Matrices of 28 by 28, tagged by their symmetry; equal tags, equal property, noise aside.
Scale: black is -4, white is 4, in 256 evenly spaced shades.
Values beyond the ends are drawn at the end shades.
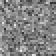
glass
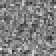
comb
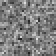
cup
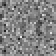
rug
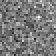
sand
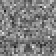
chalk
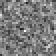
sand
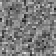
comb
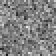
sand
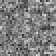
rug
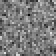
sand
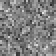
sand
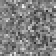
rug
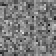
rug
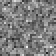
comb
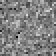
comb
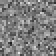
cup
